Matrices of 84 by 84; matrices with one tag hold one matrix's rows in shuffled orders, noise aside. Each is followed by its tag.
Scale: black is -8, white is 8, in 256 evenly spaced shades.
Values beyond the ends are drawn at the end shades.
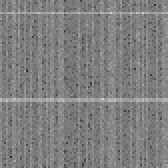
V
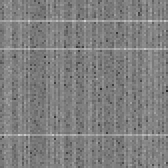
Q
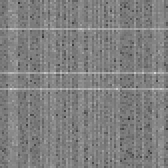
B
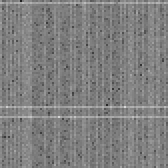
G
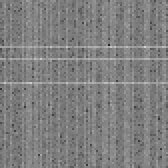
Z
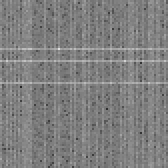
G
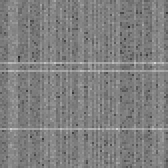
B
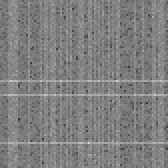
B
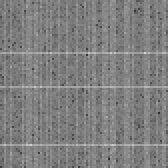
Z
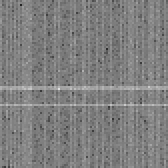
G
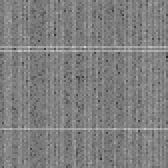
Q
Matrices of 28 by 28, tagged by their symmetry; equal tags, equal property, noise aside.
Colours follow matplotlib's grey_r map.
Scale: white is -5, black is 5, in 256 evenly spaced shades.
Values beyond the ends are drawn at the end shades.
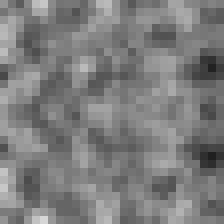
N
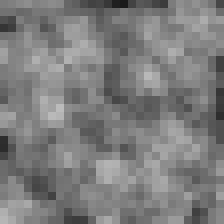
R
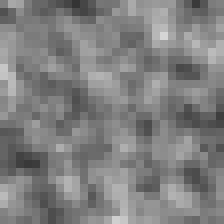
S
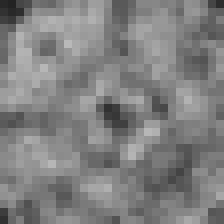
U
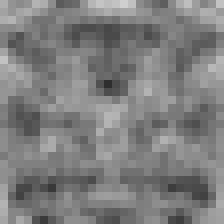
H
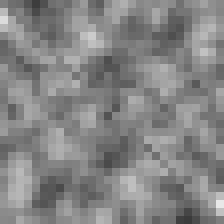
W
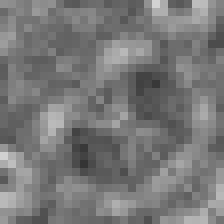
U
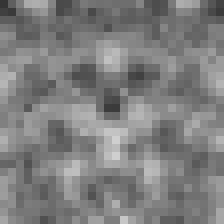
H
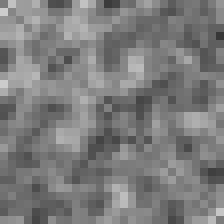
U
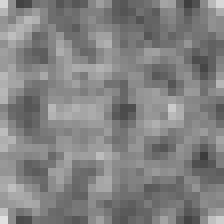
N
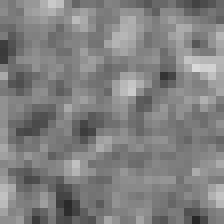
S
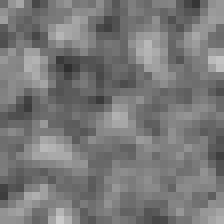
U
